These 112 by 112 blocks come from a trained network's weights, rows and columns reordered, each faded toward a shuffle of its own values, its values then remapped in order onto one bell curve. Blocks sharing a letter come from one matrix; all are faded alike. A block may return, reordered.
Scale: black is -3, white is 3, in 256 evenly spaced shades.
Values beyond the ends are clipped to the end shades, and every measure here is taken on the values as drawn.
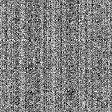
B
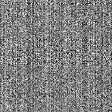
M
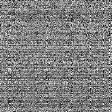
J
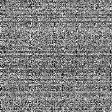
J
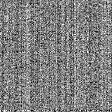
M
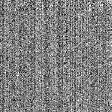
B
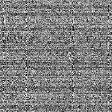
J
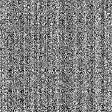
B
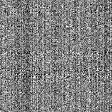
B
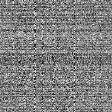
J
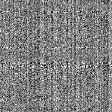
M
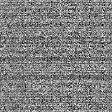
J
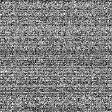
J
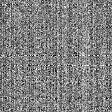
M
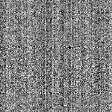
M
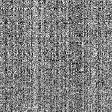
B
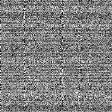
J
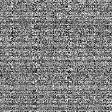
J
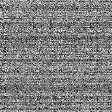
J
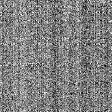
M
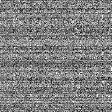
J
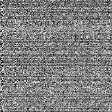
J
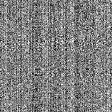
B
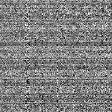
J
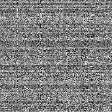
J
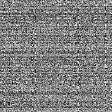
J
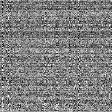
J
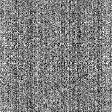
M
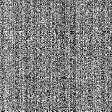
M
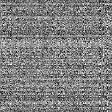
J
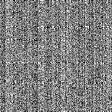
B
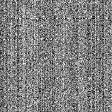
M
